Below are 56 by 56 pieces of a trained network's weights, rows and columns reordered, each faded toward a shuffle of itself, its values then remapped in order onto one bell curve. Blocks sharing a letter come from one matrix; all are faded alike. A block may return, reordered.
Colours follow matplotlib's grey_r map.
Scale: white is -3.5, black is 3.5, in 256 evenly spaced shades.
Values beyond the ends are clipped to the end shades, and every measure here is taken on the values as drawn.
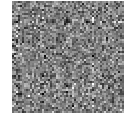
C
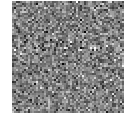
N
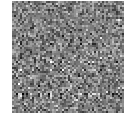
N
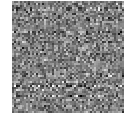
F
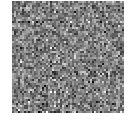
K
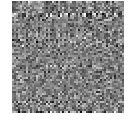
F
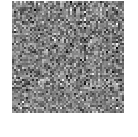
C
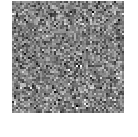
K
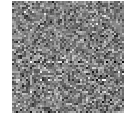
N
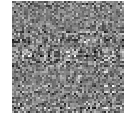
F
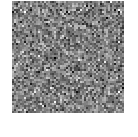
N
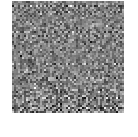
F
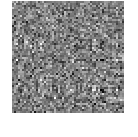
N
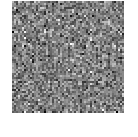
N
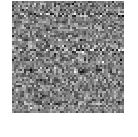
F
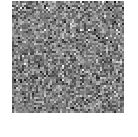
N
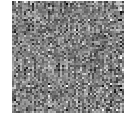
C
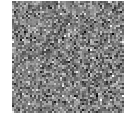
N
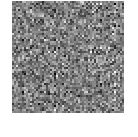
C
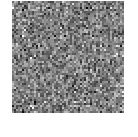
K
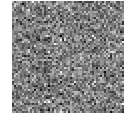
C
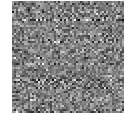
F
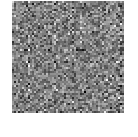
C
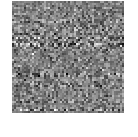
F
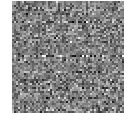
F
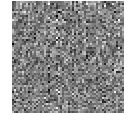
C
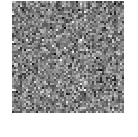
N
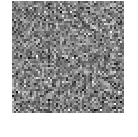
K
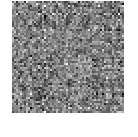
C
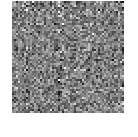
C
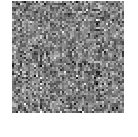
C
